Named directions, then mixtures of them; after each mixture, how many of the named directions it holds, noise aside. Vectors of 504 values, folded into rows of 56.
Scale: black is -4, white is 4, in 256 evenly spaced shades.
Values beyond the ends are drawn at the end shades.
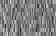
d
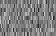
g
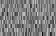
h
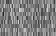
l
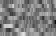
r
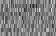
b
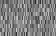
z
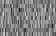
one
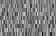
one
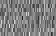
four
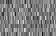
three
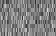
three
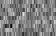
two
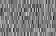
two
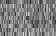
four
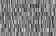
four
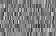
four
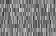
one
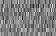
two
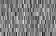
two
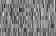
one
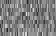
four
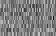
two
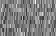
four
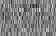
two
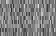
two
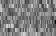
two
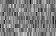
four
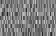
one
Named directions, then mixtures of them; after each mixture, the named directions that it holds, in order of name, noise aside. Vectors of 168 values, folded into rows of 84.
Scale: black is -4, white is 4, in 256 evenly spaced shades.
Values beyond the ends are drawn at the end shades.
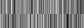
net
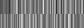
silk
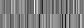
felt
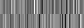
felt.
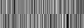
felt, net.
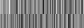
silk.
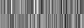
felt, net.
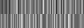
silk.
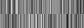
net, silk.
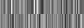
felt, net.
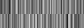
net, silk.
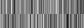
net.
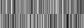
net.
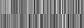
felt, silk.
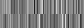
felt, silk.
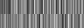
felt, silk.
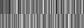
silk.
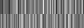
silk.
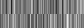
net.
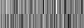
net, silk.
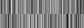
net, silk.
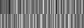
silk.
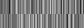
net, silk.
